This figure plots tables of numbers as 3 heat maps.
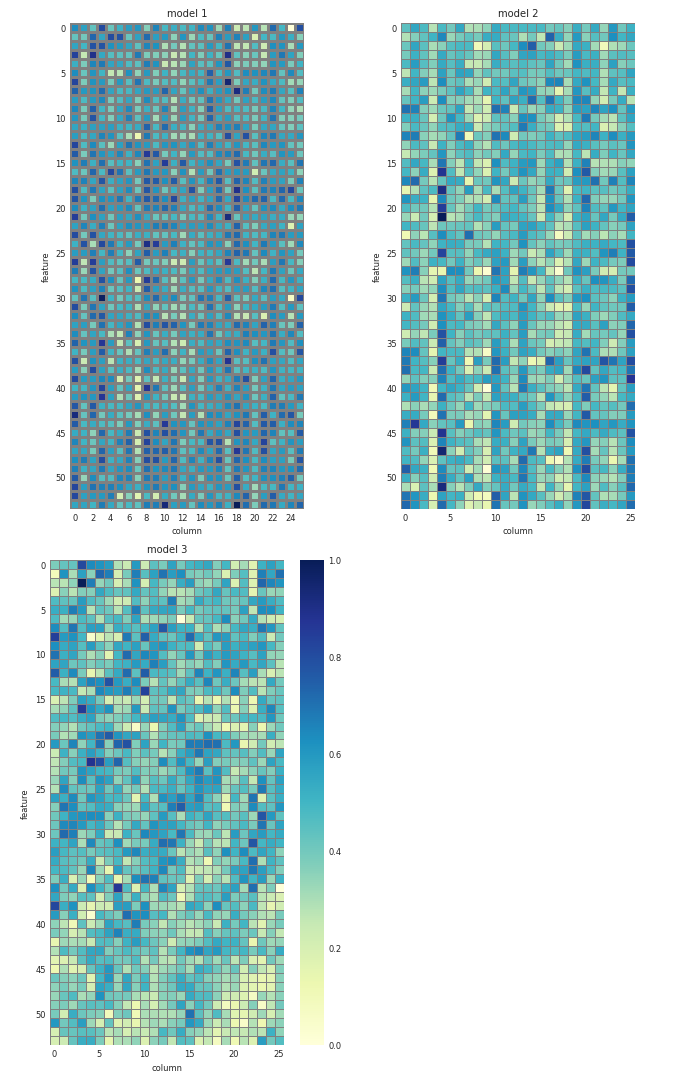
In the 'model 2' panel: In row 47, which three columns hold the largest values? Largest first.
4, 20, 14
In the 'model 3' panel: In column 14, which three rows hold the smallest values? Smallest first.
6, 37, 36
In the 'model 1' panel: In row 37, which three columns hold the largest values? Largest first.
17, 0, 21
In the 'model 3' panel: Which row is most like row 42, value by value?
3
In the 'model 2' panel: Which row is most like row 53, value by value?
38
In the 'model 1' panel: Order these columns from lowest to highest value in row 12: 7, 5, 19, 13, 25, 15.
7, 13, 5, 15, 25, 19
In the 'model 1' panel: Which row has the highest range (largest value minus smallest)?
30
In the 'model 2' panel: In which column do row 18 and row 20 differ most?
0
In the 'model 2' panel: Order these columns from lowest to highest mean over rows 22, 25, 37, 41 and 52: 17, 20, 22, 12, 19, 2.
12, 17, 2, 22, 19, 20
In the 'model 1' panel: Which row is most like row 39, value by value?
52
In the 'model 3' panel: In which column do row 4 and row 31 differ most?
7
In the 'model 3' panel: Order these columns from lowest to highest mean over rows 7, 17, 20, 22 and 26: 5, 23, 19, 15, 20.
19, 23, 20, 15, 5
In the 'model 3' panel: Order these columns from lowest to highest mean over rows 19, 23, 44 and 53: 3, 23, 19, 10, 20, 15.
20, 10, 23, 19, 15, 3
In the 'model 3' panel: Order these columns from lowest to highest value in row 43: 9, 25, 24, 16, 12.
12, 24, 9, 25, 16
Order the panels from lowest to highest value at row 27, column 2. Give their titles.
model 2, model 3, model 1
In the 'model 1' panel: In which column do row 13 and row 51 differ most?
4
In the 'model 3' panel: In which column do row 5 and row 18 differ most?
9
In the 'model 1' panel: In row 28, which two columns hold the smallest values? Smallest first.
7, 11
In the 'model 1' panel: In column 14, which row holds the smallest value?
43
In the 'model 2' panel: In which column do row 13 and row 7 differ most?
17
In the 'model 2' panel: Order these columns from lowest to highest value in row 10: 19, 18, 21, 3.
3, 18, 21, 19
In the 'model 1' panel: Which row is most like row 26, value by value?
3
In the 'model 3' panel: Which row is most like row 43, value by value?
21
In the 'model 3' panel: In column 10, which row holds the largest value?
14
